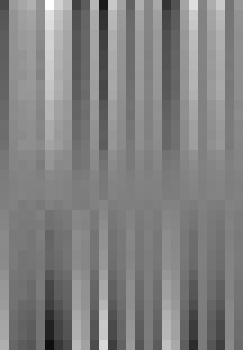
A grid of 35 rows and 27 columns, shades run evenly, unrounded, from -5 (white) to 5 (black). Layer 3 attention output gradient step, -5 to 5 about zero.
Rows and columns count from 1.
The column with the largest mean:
12
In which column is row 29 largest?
6
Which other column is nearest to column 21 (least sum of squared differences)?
18
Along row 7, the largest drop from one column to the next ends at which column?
13
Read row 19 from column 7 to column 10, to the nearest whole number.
0 0 0 0
